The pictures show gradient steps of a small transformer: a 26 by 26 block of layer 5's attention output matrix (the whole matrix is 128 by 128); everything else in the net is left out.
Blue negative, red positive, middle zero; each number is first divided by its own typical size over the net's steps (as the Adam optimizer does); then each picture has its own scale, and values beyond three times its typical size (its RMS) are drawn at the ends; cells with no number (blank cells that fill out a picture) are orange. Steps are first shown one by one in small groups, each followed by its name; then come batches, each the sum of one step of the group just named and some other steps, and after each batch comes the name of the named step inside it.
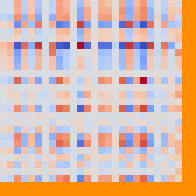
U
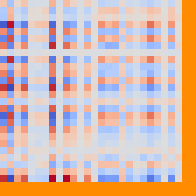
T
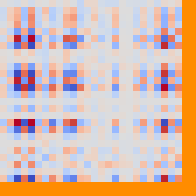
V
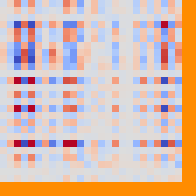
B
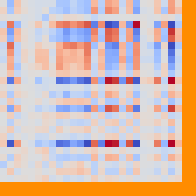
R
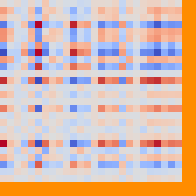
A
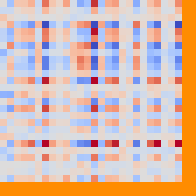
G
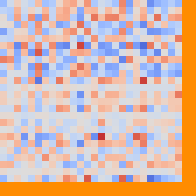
U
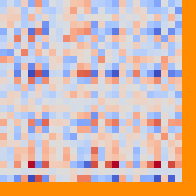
V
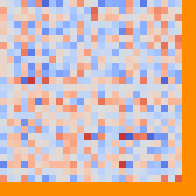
B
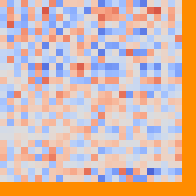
G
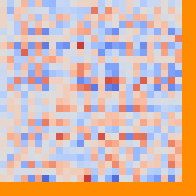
U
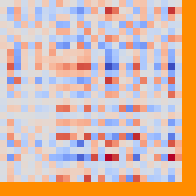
U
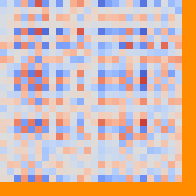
V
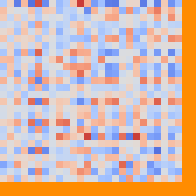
A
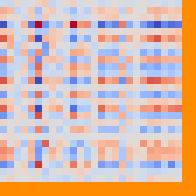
A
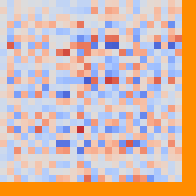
R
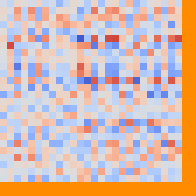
R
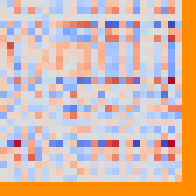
R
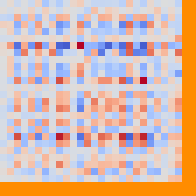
U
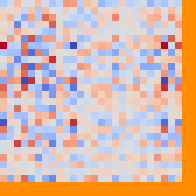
B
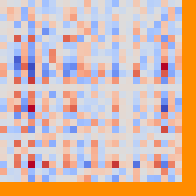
B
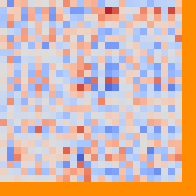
G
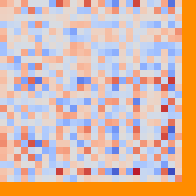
A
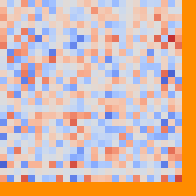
V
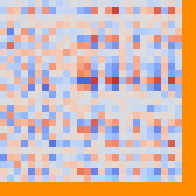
R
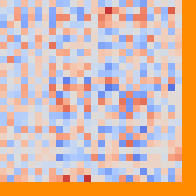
T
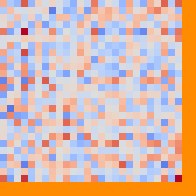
G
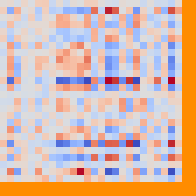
R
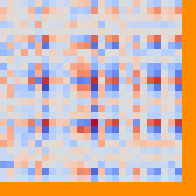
A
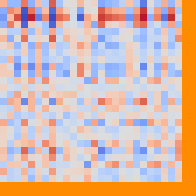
G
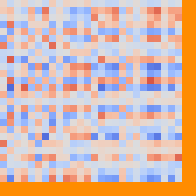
T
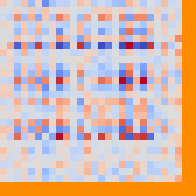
U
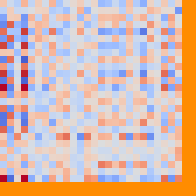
T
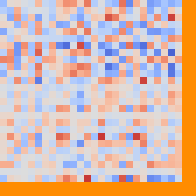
U
